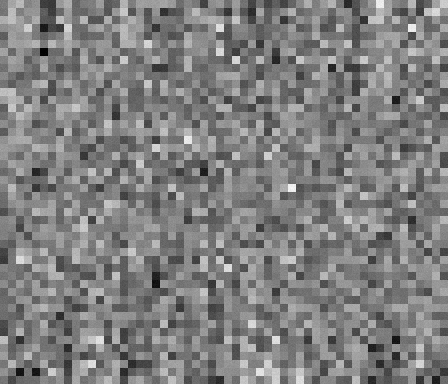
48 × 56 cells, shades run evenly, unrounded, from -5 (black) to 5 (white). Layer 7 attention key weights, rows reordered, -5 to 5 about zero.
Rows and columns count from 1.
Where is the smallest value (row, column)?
7, 6
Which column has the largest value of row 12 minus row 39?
23
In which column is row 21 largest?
18
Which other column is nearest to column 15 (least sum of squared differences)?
43
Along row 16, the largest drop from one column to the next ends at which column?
19
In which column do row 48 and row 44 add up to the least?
47
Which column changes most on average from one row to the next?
56
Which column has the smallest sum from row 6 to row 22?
45
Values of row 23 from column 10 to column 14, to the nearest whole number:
2 -1 1 1 -1
